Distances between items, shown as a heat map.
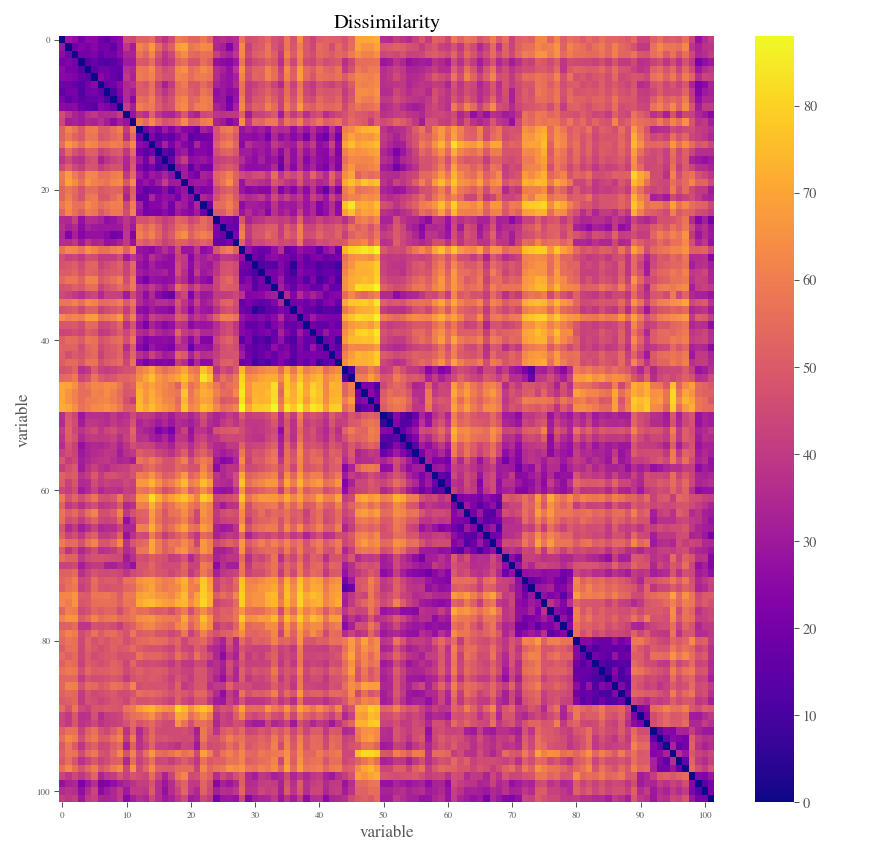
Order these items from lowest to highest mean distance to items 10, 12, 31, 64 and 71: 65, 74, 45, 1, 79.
65, 79, 1, 45, 74
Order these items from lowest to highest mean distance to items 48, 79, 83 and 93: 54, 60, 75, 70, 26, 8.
54, 60, 70, 75, 26, 8
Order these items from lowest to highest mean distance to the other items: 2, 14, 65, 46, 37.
65, 2, 14, 37, 46
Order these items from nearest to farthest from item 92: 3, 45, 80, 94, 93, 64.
93, 94, 64, 45, 3, 80
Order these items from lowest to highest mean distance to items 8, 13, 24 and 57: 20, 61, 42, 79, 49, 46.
20, 42, 79, 61, 46, 49
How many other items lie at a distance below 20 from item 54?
4
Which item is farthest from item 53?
61
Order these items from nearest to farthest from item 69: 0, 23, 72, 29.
29, 72, 23, 0
